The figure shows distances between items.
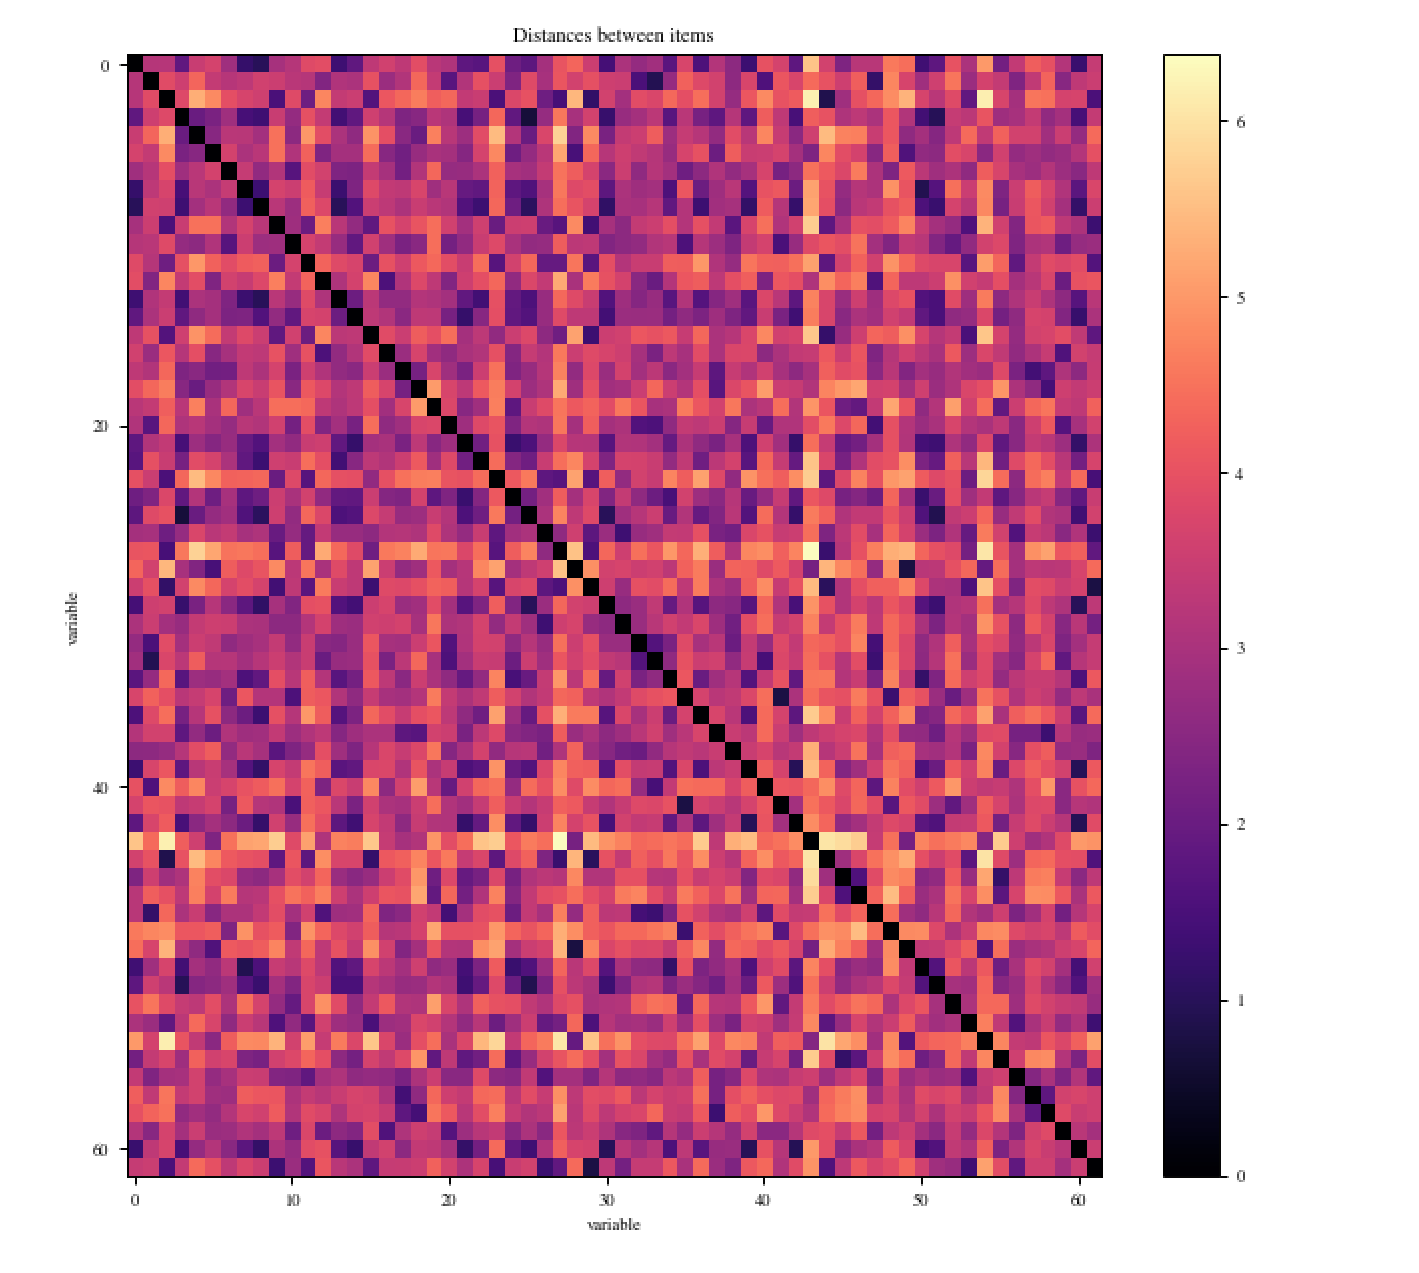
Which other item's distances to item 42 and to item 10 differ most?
39
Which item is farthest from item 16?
27
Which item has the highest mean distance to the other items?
43
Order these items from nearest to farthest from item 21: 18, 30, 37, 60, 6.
60, 30, 37, 6, 18
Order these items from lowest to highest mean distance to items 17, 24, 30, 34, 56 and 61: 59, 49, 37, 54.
37, 59, 49, 54
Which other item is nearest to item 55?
45
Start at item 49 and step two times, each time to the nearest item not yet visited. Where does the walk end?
5
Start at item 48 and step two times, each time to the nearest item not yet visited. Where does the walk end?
41
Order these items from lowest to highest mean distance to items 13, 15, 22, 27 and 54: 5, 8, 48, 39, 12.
8, 39, 5, 12, 48
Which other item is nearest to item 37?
58
